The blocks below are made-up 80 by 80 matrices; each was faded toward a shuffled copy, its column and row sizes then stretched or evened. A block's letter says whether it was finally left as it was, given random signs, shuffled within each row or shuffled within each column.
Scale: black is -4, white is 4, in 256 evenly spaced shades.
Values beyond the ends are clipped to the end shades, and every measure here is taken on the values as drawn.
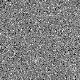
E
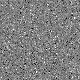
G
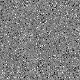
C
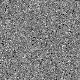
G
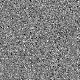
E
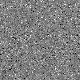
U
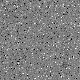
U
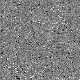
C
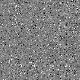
C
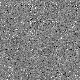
E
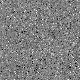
G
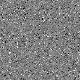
C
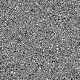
G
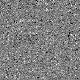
C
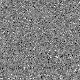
C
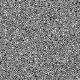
C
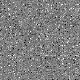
C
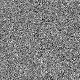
G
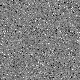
U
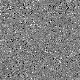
C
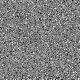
U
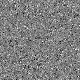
U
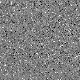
E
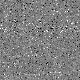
U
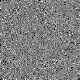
C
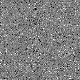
C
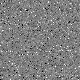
U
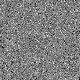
G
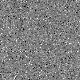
U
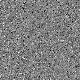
G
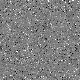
U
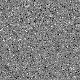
U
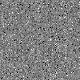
C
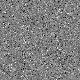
G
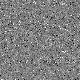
U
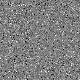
E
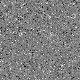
U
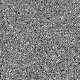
U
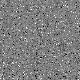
E
